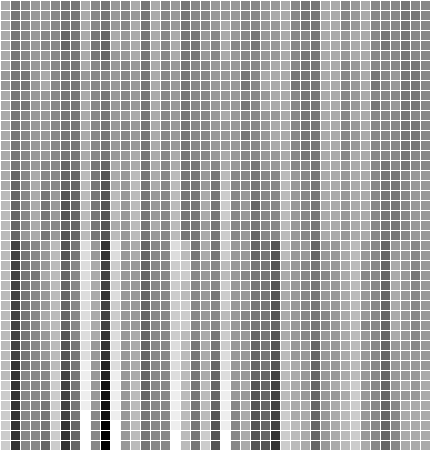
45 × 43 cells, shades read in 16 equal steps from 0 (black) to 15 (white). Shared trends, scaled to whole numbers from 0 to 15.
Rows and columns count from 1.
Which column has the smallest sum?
11
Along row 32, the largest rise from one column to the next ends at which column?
12
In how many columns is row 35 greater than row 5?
20
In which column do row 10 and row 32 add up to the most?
9
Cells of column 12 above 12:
15
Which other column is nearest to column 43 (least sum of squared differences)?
30
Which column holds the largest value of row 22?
23
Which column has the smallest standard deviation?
17
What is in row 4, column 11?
6
